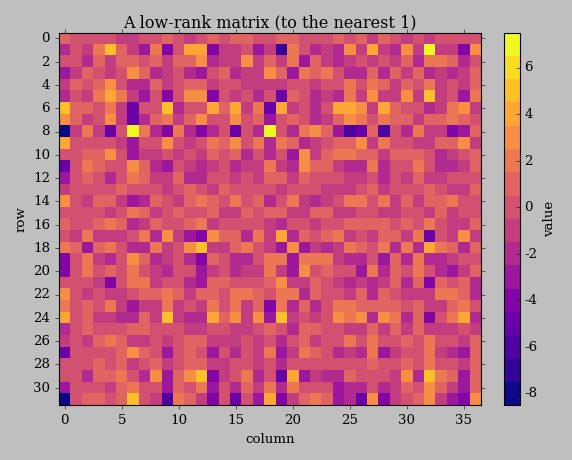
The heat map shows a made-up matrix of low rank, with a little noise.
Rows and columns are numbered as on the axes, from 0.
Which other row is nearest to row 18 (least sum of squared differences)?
29
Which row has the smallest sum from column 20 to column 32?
8
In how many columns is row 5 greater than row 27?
16
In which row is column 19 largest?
24
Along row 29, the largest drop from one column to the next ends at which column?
13
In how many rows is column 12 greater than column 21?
14
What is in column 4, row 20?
1
